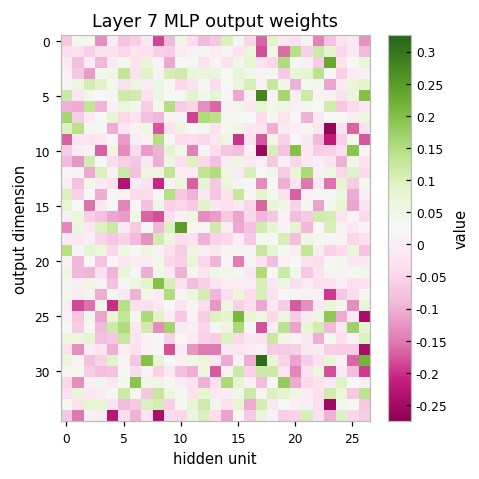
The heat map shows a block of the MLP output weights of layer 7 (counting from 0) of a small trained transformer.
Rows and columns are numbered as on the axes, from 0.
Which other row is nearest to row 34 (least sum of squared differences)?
11
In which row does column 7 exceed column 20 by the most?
29
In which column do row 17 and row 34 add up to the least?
8
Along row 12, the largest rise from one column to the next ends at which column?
3
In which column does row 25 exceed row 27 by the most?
15
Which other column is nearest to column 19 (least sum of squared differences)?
6
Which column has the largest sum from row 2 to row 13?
9
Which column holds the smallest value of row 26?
17
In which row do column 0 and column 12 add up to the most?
7
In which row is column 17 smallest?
10
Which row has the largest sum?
5
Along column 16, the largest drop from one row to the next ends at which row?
33
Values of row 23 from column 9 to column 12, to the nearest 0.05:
0.15 0 0.05 0.1
